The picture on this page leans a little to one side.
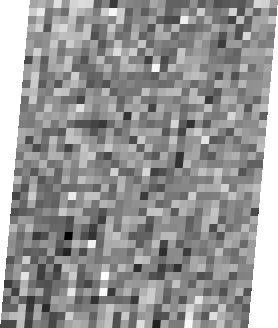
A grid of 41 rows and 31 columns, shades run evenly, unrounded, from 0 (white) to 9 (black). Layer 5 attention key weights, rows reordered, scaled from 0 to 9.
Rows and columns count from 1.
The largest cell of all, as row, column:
30, 8
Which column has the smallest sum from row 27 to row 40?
13
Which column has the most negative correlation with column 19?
12
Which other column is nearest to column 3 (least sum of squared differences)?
16
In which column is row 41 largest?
20
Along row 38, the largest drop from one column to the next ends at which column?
18
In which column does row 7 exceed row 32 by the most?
27
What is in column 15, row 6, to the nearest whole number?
2
